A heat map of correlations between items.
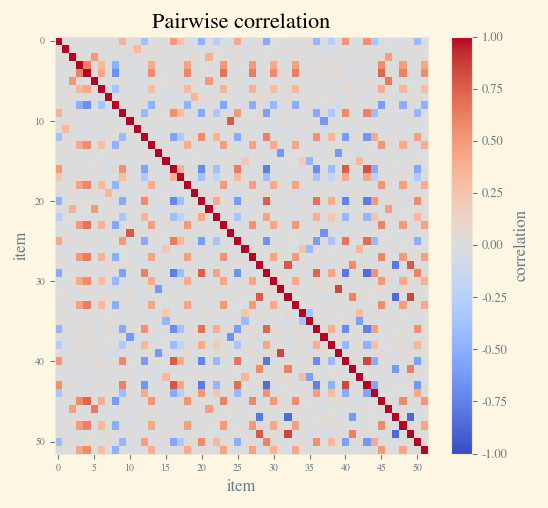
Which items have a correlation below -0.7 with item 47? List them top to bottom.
28, 32, 49
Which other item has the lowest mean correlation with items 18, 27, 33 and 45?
8
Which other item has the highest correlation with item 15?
42
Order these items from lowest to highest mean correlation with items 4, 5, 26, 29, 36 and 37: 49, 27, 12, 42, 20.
49, 42, 27, 12, 20
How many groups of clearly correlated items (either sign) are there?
9
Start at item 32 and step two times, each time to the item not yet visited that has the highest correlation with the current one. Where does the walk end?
28
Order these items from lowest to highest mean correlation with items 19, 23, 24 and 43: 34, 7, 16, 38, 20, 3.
20, 38, 34, 7, 3, 16
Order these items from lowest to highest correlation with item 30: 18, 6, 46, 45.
46, 6, 18, 45
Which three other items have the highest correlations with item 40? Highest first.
43, 16, 25
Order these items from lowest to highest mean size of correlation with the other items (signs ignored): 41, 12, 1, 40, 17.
1, 41, 17, 12, 40
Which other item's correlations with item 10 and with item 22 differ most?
24
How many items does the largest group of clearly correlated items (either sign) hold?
15
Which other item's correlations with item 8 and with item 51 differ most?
4
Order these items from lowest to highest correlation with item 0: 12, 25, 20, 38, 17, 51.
20, 12, 38, 51, 17, 25
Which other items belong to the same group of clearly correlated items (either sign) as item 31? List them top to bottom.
14, 39
